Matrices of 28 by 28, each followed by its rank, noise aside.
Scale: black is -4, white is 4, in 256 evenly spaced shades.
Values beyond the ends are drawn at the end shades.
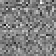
eight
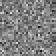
six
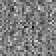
eight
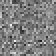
eight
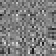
four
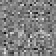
six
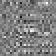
four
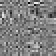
four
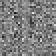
six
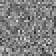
eight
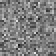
eight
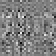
three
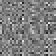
three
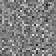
eight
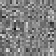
four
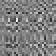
three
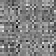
three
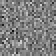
eight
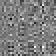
four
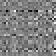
three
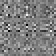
four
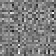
four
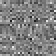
four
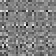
three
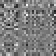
three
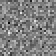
eight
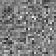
eight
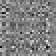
four
